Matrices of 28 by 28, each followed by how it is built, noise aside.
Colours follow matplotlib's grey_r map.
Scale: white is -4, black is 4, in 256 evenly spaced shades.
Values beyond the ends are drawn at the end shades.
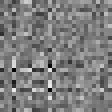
low rank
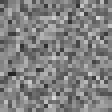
repeating rows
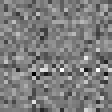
low rank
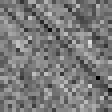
Toeplitz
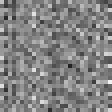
repeating rows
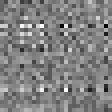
low rank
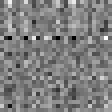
low rank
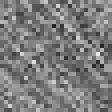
Toeplitz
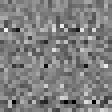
uneven rows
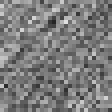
Hankel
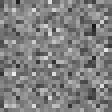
repeating rows
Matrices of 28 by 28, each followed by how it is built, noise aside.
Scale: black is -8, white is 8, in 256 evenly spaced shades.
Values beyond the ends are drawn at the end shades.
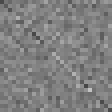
diagonal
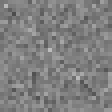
diagonal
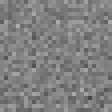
repeating columns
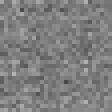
blocks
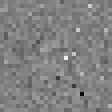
sparse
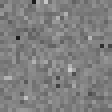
sparse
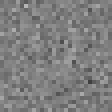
noise
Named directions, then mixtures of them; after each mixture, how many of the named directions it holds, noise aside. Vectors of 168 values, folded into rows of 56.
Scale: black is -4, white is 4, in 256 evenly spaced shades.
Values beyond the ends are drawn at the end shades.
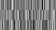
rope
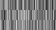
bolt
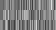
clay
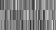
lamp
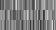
one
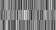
two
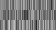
one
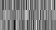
two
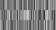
three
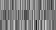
two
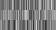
two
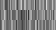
one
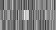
four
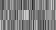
three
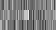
four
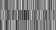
two
